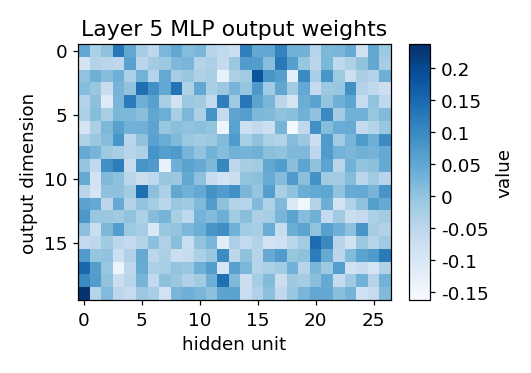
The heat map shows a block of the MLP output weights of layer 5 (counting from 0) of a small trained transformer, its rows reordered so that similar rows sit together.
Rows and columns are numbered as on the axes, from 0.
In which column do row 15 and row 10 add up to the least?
12
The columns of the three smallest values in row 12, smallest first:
19, 18, 22
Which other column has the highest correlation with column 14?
4
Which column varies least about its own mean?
10
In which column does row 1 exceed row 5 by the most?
17
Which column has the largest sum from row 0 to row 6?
15
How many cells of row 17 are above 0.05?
5
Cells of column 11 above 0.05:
5
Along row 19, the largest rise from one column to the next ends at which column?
8
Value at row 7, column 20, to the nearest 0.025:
-0.075
